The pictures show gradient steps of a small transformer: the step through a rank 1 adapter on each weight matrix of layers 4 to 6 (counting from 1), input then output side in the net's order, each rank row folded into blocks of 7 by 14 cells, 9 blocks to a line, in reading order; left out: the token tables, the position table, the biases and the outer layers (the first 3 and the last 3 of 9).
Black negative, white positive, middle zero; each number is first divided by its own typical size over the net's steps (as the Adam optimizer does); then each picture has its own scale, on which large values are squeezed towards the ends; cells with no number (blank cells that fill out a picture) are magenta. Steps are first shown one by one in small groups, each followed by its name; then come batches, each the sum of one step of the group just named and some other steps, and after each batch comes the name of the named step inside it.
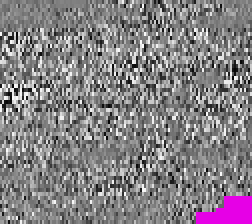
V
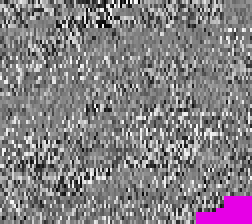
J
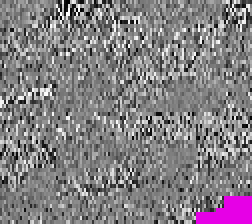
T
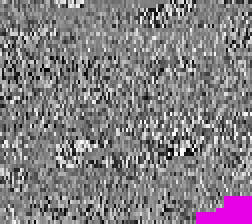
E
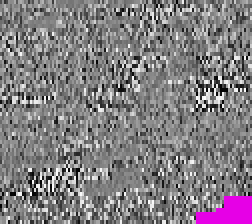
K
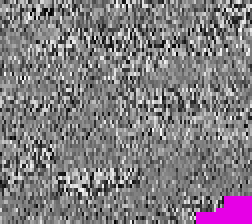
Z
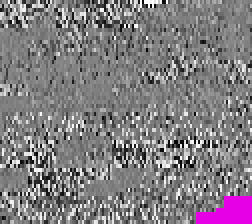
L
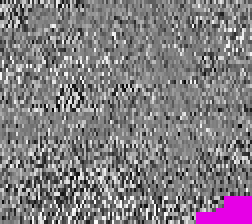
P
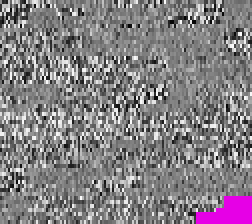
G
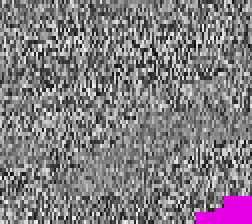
V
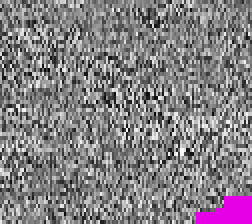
E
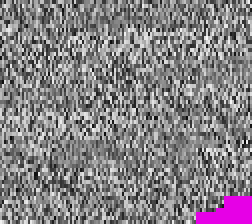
V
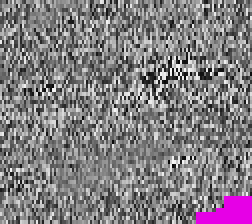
G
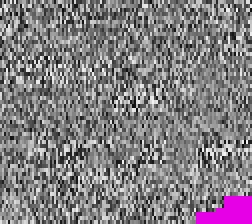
P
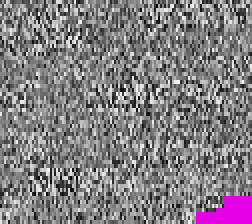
K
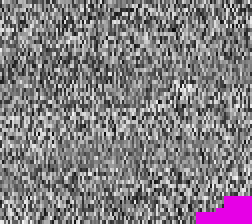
V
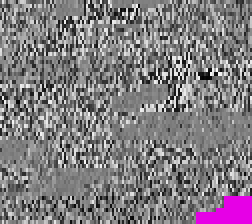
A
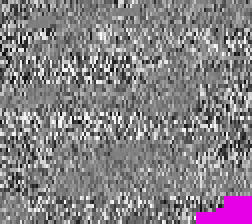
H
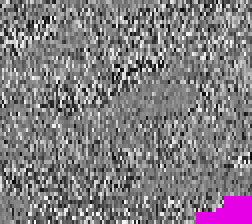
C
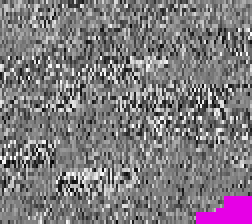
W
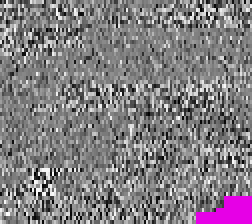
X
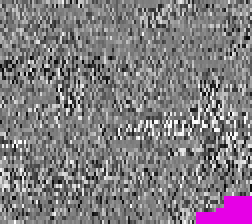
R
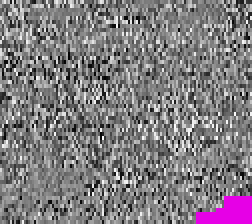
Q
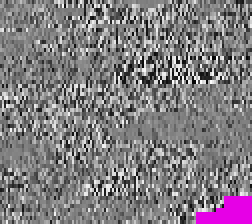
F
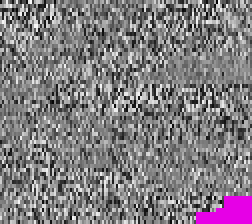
C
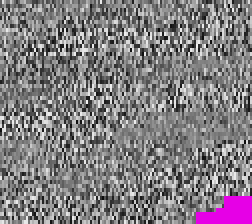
A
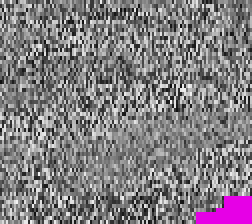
A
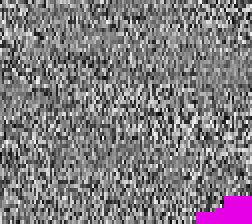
Q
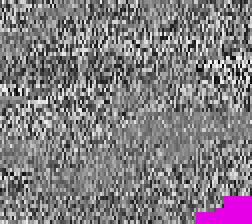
A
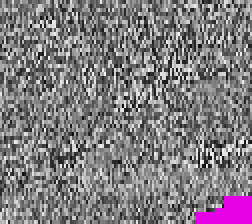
W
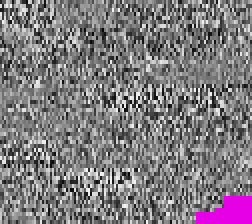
W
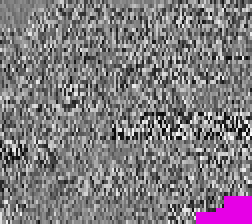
F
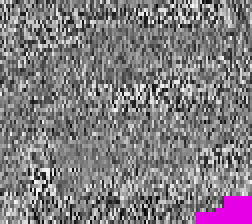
X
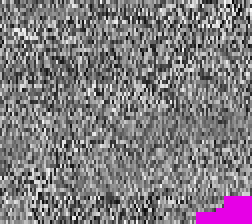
A
